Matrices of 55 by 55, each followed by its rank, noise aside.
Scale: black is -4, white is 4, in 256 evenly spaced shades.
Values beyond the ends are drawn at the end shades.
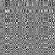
three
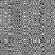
four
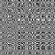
three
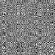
four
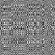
three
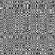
four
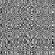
four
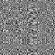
five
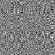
four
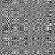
three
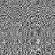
six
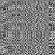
three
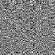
five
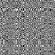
four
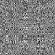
seven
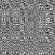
four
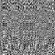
six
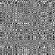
four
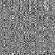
five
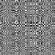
three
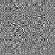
six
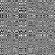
three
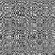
five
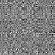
seven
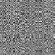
five
